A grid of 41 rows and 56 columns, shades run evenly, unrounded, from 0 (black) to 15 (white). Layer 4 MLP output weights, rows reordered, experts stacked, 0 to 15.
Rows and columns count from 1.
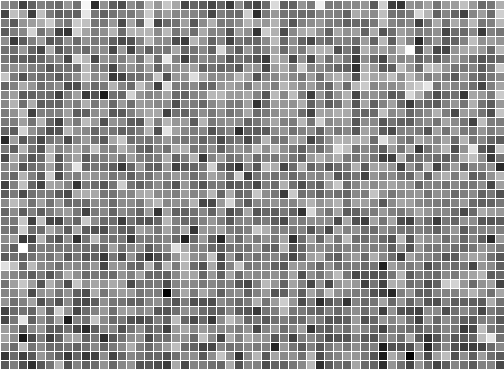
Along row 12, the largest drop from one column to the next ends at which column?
29
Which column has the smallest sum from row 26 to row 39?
43
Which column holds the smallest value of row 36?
8
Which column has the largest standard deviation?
3
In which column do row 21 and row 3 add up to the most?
6
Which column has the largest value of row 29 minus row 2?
24
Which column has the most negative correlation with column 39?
55
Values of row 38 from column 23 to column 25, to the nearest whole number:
11 8 4
